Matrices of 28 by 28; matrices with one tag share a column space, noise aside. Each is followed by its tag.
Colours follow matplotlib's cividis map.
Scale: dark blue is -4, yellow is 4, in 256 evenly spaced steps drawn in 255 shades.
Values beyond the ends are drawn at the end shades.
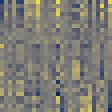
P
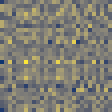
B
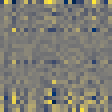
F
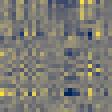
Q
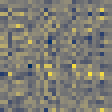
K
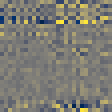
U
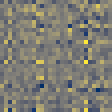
B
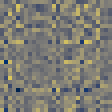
B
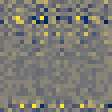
U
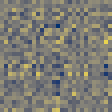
K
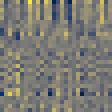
Q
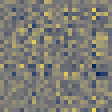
K
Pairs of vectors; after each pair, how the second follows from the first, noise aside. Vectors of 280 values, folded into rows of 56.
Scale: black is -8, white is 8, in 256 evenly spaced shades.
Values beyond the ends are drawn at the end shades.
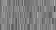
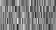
wrapped around, scaled up.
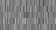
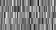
wrapped around, scaled up.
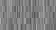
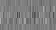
partly zeroed.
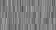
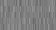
reversed, shrunk.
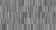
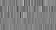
negated, partly zeroed.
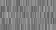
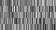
wrapped around, scaled up.
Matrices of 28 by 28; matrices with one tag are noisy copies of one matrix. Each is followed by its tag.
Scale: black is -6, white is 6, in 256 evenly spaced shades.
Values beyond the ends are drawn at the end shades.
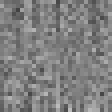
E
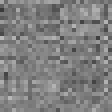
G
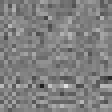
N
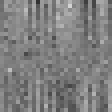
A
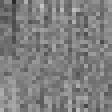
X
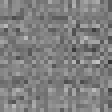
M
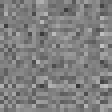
N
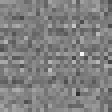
M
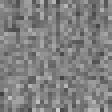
E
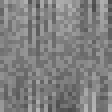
A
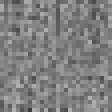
E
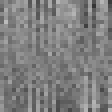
A
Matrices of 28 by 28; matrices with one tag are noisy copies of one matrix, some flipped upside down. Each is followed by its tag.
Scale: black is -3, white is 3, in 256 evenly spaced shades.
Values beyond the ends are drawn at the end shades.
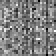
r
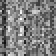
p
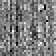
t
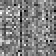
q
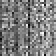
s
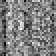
p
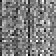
s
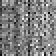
s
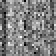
p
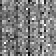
s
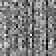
r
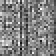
q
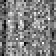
p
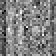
p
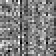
q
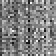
s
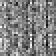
r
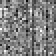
r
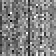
s
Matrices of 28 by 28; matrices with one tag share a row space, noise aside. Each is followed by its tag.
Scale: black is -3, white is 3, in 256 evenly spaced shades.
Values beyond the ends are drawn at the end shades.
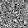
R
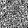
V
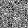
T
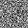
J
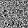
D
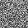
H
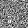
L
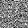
T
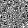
V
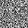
T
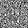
D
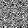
J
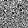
J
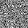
D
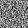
H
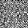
D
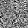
R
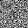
R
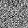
D
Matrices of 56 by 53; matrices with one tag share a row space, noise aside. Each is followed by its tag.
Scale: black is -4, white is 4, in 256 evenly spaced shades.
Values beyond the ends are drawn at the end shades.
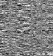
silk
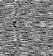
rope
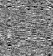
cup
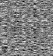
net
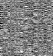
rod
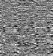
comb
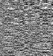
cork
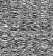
net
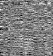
rod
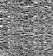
rod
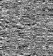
silk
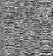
cork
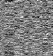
cork
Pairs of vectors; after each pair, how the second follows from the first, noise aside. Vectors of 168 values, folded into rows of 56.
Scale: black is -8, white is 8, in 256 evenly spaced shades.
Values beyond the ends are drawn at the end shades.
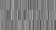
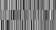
wrapped around, scaled up.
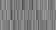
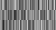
wrapped around, scaled up.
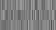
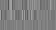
wrapped around, negated, partly zeroed.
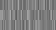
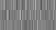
wrapped around, partly zeroed.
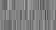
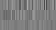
wrapped around, partly zeroed.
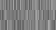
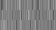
reversed, partly zeroed.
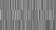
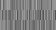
reversed, negated.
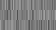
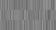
reversed, shrunk.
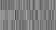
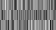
wrapped around, scaled up.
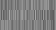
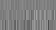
wrapped around, negated, partly zeroed.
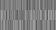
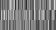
wrapped around, scaled up.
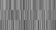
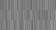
reversed, shrunk.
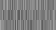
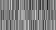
wrapped around, scaled up.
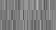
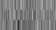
reversed, negated.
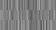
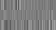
wrapped around, partly zeroed.
